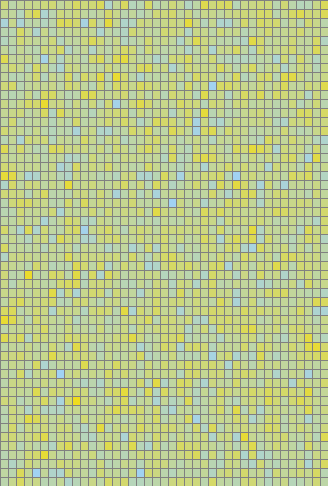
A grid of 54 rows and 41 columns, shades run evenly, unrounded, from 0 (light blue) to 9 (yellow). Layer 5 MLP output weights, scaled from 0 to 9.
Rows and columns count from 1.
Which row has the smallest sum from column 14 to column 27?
53
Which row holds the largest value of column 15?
9
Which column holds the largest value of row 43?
20
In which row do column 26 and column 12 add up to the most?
11
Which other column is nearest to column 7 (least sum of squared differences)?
12
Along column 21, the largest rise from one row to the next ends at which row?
44
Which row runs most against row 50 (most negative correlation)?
28
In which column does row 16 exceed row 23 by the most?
22
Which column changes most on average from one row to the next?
27
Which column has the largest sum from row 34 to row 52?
5
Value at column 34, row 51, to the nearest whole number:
2
